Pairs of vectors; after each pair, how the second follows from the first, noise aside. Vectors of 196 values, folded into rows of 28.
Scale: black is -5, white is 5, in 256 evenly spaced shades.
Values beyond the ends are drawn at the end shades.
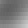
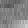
partly zeroed.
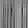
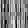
wrapped around, scaled up.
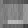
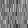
shuffled.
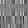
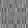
wrapped around, negated, shrunk.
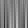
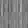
wrapped around, shrunk.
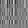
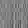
reversed, shrunk.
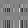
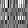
reversed, negated, scaled up.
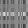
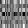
reversed, negated, scaled up.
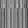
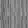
wrapped around, shrunk.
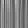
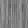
wrapped around, negated, shrunk.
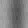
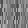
sign-scrambled.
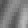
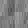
wrapped around, negated, shrunk.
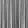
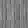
wrapped around, negated, shrunk.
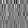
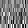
reversed, negated, scaled up.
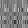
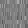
wrapped around, negated, shrunk.
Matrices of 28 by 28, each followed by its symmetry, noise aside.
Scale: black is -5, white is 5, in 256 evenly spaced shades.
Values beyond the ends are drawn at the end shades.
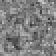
symmetric across the other diagonal.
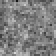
no symmetry.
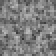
mirrored left to right.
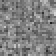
symmetric across the other diagonal.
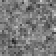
symmetric across the other diagonal.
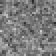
symmetric across the other diagonal.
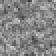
same after a half turn.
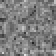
mirrored top to bottom.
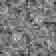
same after a half turn.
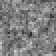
antisymmetric.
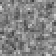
symmetric across the other diagonal.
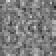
mirrored top to bottom.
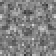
mirrored left to right.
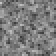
same after a half turn.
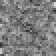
same after a half turn.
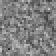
antisymmetric.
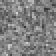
antisymmetric.
